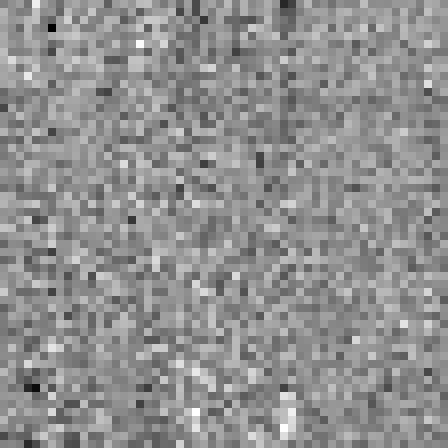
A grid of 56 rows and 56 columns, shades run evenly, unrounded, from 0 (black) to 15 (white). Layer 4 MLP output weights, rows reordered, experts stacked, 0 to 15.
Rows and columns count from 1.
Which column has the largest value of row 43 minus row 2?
23
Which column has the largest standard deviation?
7
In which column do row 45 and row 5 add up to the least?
32
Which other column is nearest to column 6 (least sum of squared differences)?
39
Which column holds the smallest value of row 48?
4
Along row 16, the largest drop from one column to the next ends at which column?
26
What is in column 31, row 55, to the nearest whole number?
9
